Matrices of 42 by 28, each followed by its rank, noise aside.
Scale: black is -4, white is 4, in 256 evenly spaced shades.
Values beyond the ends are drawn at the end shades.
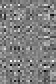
three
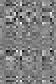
two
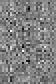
five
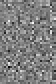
five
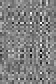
two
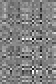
two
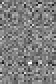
four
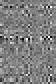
two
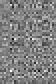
four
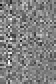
five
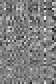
four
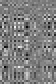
two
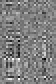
two
